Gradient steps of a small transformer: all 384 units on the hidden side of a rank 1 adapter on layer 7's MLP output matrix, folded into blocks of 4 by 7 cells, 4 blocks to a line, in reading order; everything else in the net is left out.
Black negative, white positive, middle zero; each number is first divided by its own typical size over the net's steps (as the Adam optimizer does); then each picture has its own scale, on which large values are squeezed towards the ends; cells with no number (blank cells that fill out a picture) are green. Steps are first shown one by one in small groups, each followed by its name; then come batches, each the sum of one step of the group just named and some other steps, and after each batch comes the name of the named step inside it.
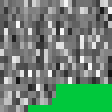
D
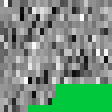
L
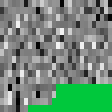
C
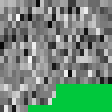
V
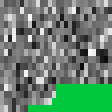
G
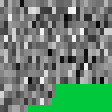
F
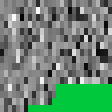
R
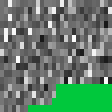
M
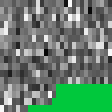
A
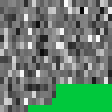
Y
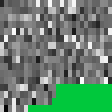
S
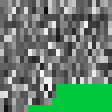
S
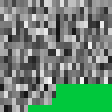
S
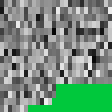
D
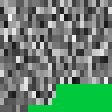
M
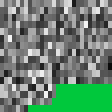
D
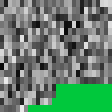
Y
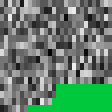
F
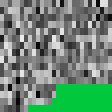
C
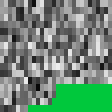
L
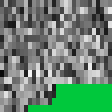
D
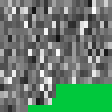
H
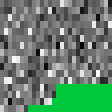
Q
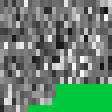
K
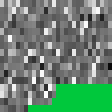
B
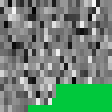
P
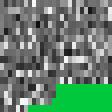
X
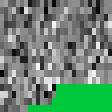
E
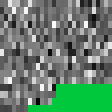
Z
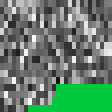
Z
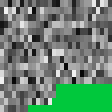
P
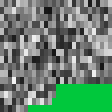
K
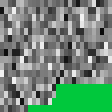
P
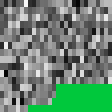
K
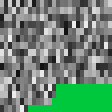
B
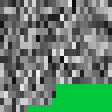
X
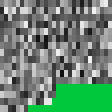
H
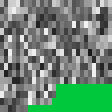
B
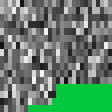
B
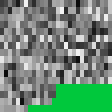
K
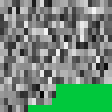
H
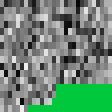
P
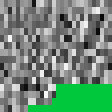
B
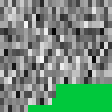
H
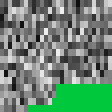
H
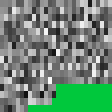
H
